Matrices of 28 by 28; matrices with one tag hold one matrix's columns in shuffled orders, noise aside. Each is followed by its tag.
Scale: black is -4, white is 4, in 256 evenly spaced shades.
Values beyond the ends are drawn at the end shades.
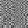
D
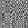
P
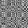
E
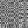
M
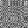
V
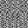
P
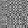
D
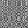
V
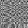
M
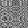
V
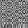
M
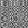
V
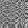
M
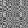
E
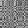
V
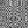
V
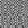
D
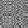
D
